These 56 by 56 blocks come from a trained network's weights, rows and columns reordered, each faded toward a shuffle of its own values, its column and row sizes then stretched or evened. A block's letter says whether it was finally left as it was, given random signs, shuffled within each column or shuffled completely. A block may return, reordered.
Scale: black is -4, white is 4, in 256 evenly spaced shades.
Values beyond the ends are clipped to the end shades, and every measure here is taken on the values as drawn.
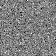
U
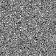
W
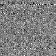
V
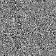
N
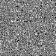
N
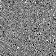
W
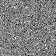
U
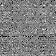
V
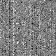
W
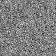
U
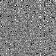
N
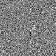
V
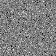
U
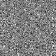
V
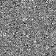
N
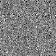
N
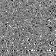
N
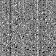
V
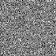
V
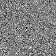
N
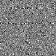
V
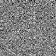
V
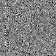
W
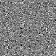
V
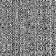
V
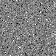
U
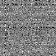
V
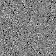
W
